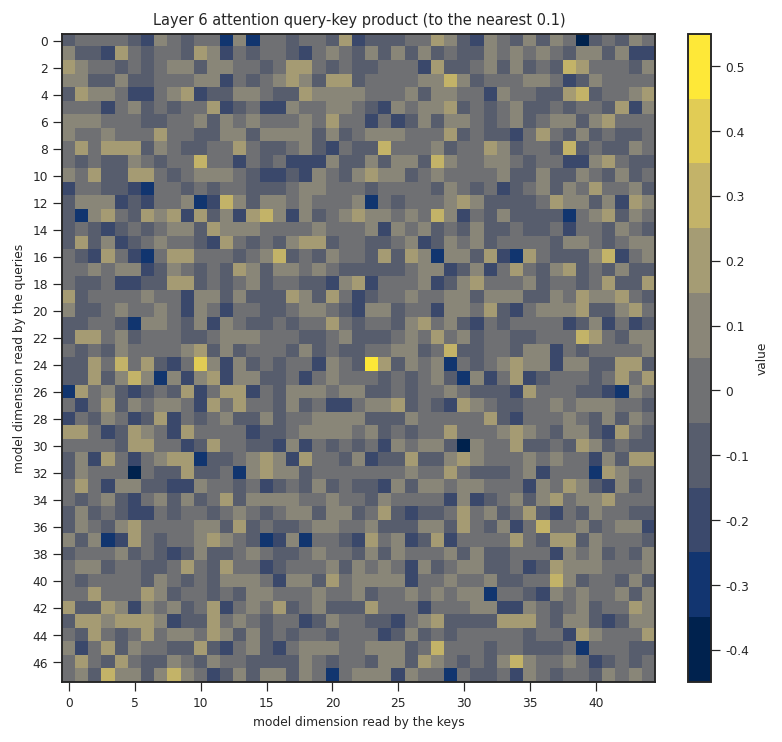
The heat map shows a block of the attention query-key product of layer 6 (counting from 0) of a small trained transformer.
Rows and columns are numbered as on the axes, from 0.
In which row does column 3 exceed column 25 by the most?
47
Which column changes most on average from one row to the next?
5
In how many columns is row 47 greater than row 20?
16
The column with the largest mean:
28
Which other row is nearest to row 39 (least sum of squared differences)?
6
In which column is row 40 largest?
37
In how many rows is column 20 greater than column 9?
23
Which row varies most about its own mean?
24
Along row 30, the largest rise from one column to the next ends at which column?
31
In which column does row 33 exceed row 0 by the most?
39
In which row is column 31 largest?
18
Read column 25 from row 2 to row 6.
0 0 0 0.1 -0.2
